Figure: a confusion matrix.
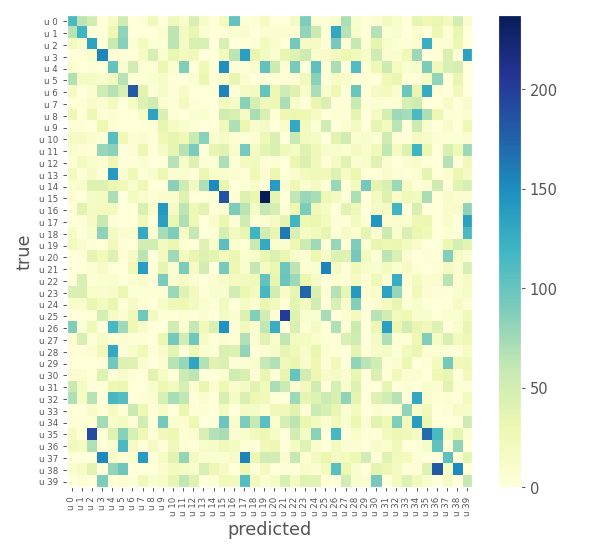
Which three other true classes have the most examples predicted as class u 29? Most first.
u 14, u 37, u 18
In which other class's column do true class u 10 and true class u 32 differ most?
u 34
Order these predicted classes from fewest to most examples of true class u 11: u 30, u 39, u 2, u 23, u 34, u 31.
u 2, u 30, u 23, u 31, u 39, u 34
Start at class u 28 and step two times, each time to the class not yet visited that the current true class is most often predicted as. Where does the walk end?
u 15
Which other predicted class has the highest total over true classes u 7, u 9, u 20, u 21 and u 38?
u 25
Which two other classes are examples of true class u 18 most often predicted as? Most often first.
u 21, u 7
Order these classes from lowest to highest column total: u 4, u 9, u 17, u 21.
u 9, u 21, u 17, u 4
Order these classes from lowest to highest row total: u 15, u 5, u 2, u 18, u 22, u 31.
u 5, u 31, u 22, u 2, u 15, u 18
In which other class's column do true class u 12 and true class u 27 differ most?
u 35
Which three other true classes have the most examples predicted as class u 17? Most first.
u 37, u 3, u 39
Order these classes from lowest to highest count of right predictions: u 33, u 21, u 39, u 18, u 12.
u 12, u 39, u 33, u 21, u 18
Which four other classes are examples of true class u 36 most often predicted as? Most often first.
u 5, u 38, u 2, u 23
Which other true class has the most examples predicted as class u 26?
u 1
